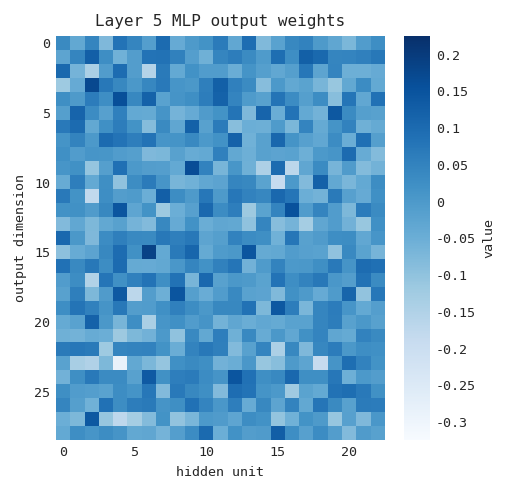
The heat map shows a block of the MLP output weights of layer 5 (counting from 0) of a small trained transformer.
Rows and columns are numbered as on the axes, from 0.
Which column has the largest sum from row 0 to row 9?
4
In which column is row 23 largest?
20
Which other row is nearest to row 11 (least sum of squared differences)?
14
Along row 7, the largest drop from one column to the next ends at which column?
13
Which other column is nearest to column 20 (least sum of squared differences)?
8
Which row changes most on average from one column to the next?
18
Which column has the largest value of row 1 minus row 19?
17
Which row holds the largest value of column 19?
5
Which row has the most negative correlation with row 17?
27
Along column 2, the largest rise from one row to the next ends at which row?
3
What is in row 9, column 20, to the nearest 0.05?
0
